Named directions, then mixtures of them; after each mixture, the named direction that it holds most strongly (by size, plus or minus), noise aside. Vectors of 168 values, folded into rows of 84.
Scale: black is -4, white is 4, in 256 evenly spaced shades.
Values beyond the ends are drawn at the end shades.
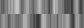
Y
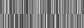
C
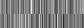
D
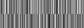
C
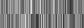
D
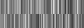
Y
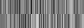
D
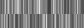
C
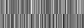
D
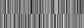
D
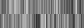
Y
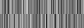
C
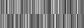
C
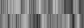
Y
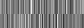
D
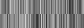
C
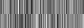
D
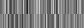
C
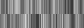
Y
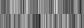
Y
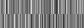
D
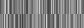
C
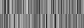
C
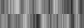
Y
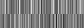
D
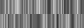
Y
